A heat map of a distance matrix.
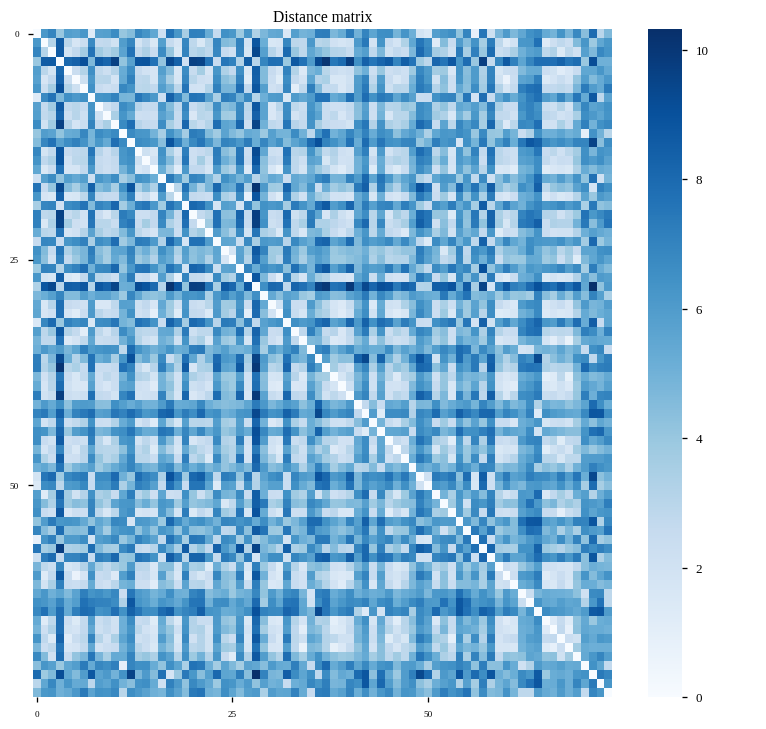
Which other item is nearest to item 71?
17
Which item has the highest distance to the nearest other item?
29
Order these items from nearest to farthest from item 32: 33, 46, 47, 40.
46, 33, 47, 40
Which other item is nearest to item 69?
25
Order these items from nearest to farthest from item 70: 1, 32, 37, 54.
32, 1, 54, 37
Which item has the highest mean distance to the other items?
28
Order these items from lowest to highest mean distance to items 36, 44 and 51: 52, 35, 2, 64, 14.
2, 14, 52, 35, 64
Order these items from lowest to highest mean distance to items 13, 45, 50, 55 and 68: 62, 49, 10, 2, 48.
2, 10, 48, 62, 49
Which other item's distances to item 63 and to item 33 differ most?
6
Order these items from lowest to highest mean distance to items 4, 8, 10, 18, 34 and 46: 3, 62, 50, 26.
62, 50, 26, 3
